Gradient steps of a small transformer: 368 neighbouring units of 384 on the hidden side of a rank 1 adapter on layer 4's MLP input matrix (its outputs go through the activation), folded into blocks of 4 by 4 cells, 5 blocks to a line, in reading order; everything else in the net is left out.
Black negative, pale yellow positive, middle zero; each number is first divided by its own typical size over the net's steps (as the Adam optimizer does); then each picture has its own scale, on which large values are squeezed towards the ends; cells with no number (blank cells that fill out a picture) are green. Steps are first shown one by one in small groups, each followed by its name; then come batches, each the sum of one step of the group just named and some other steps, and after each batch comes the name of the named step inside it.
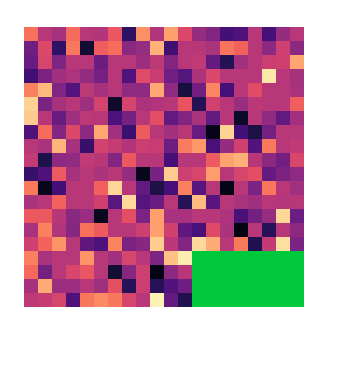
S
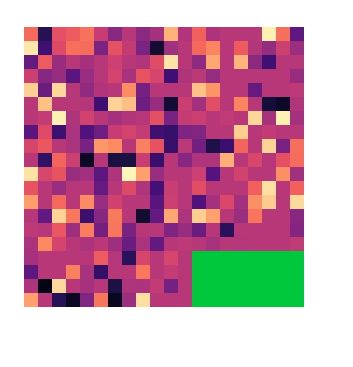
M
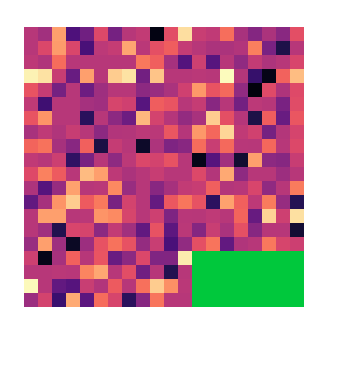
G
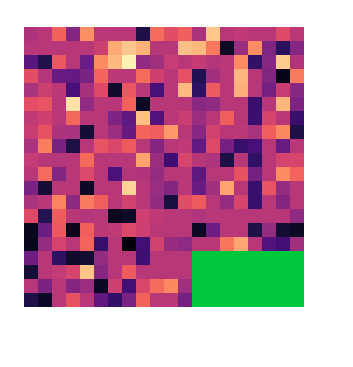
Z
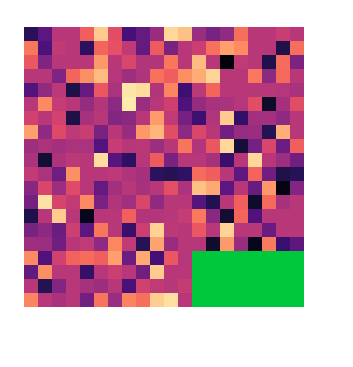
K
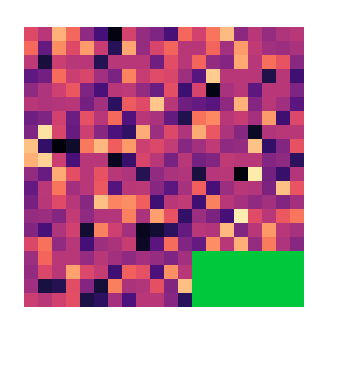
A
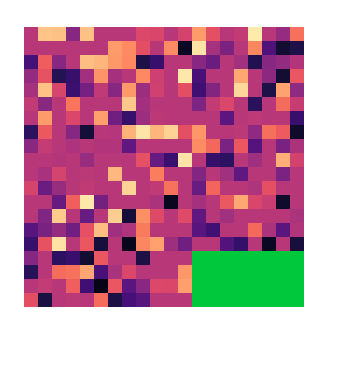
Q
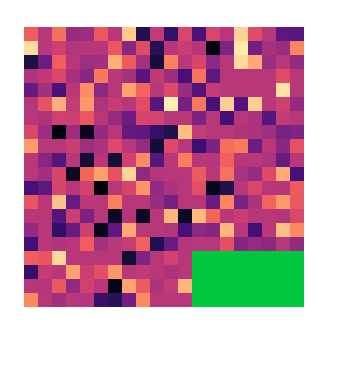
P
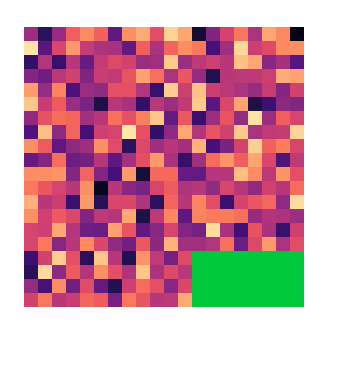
M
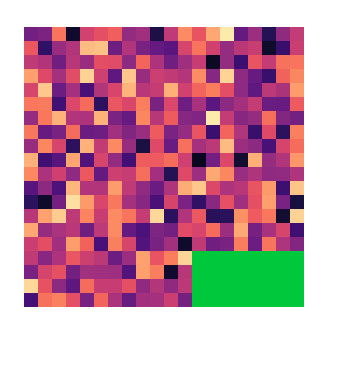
G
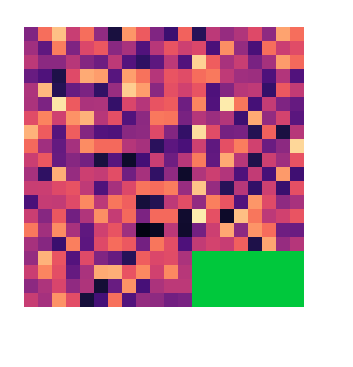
A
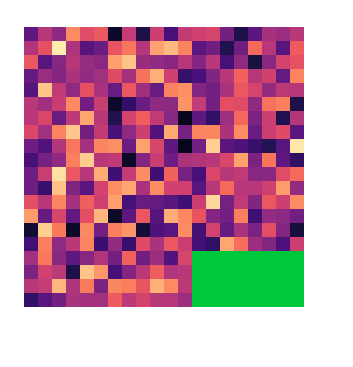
Z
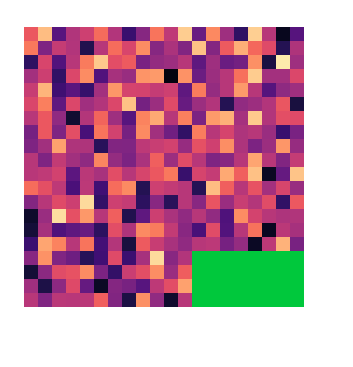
Q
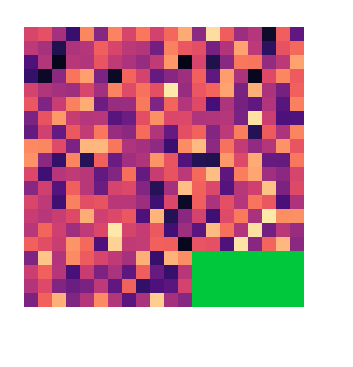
S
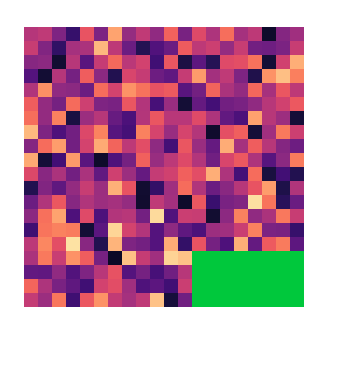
S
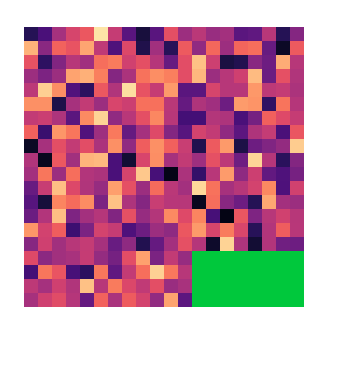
K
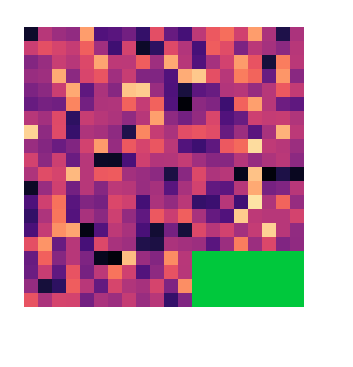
A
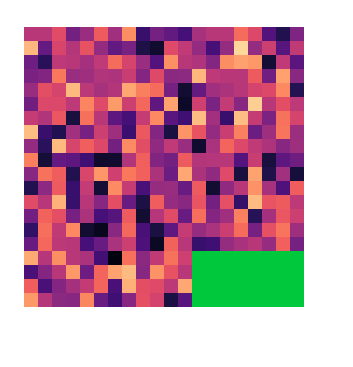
P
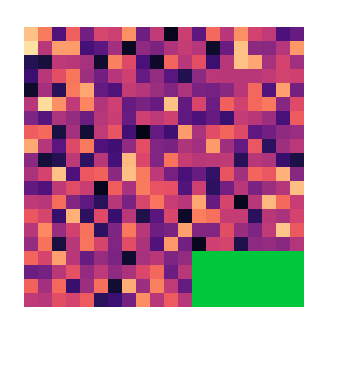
P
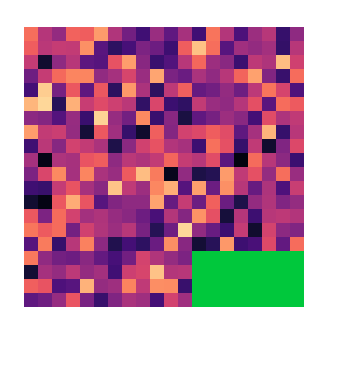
Z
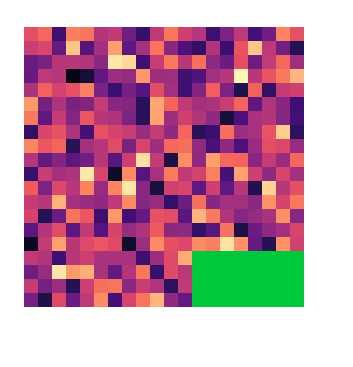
S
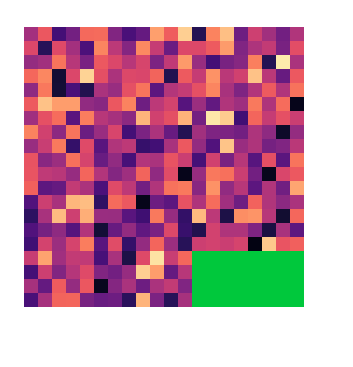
Z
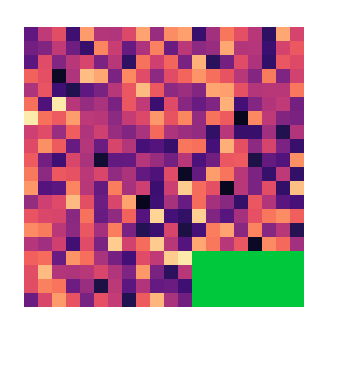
S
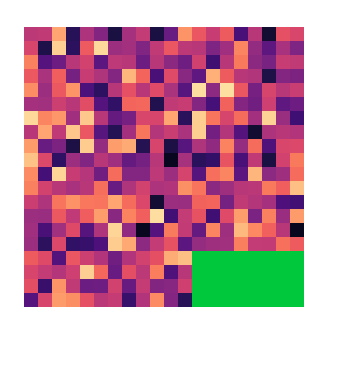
A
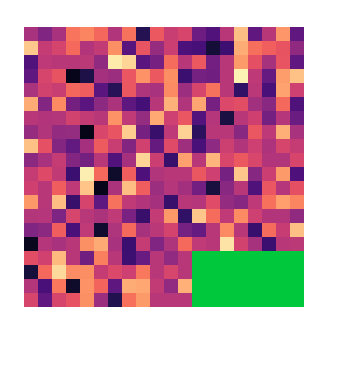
P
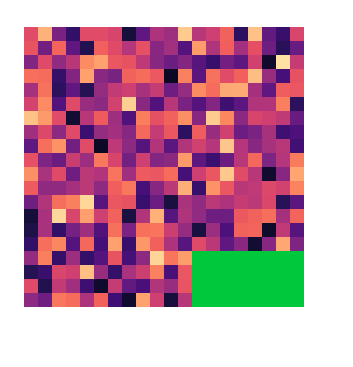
Q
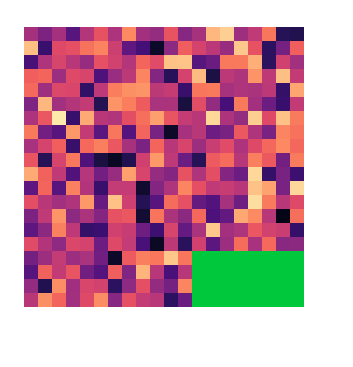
M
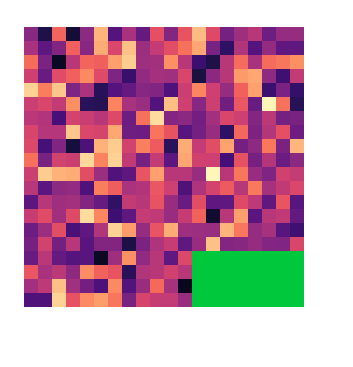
Z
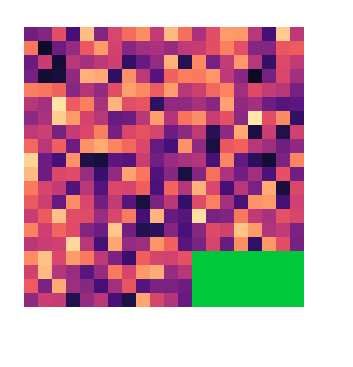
M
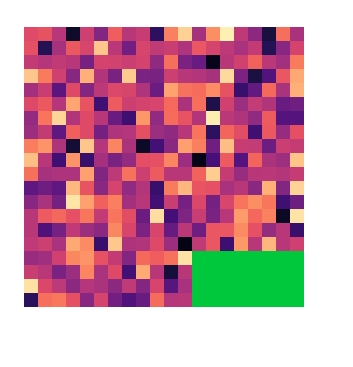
G
